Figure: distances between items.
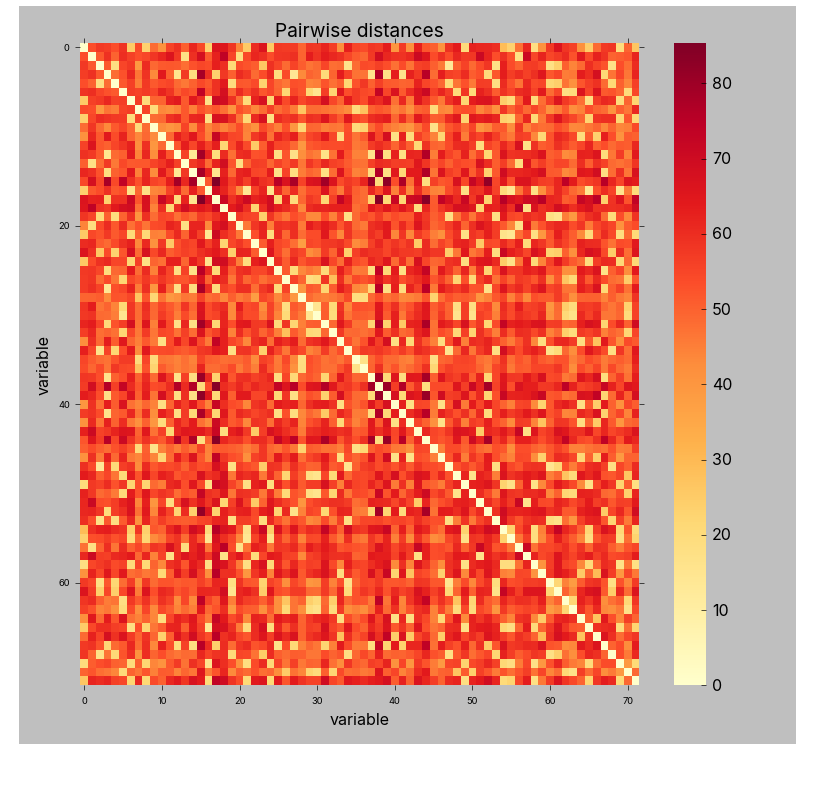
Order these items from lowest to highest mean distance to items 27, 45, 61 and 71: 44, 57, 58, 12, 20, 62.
12, 58, 62, 20, 57, 44
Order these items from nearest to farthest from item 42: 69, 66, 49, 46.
46, 66, 69, 49
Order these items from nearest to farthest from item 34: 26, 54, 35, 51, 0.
26, 35, 51, 0, 54
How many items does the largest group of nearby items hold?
13
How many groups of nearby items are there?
9
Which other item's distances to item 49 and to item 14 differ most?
17
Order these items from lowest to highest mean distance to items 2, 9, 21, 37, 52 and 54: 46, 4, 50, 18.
4, 46, 50, 18
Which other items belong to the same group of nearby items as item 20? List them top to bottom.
1, 13, 56
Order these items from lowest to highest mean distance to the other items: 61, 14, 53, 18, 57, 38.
53, 14, 61, 57, 18, 38
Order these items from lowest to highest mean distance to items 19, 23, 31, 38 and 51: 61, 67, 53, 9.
53, 61, 9, 67
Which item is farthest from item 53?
54
